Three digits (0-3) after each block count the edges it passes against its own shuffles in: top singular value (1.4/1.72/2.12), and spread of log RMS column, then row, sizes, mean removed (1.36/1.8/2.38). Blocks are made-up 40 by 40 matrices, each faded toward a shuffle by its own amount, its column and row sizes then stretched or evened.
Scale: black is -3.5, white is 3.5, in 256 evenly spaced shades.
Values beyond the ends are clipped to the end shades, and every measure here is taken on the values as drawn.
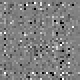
0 2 2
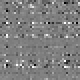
1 1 3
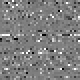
1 0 3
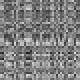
3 1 3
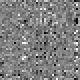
2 2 2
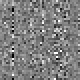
1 3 0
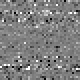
0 0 3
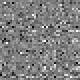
1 1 2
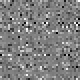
1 2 3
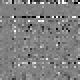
2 2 3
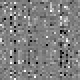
2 3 1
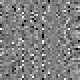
3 3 0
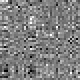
3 2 1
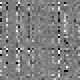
3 3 1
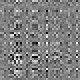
3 3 3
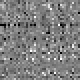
2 2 2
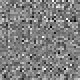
1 0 2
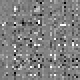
0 3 2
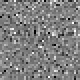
1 0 1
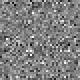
1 0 2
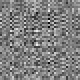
3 3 1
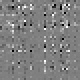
1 3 3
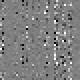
0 3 1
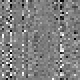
3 3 0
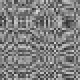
3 0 2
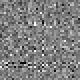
2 1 2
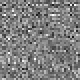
2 1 1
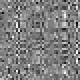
3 3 0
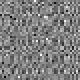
3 0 1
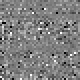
0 1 3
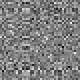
3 0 2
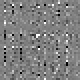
2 3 2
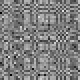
3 0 1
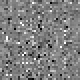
0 2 1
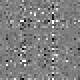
1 3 2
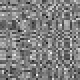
3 1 0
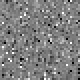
0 1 0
